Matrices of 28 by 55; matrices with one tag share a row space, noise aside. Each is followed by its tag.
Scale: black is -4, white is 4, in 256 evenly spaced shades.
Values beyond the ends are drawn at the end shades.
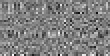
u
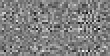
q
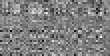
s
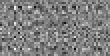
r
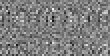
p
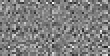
p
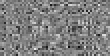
q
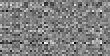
s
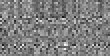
r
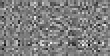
q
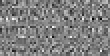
p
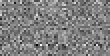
r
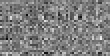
s
